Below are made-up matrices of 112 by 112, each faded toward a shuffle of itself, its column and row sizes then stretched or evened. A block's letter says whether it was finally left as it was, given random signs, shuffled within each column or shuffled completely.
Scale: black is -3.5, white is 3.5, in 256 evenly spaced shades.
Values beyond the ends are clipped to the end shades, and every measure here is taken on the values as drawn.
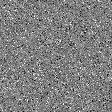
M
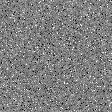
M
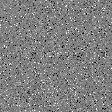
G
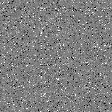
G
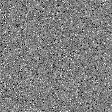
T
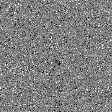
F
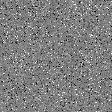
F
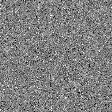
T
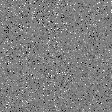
T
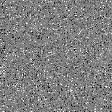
G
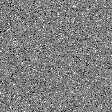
T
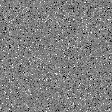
F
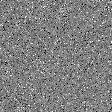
M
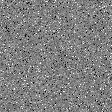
M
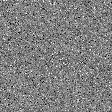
M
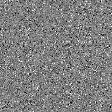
G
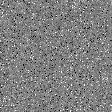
T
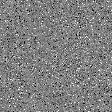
F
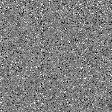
F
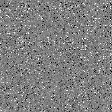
G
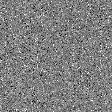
T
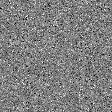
T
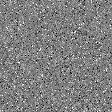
T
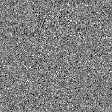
G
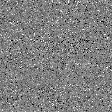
G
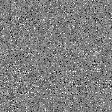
F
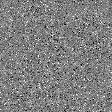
T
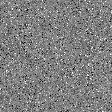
T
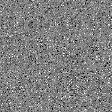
G
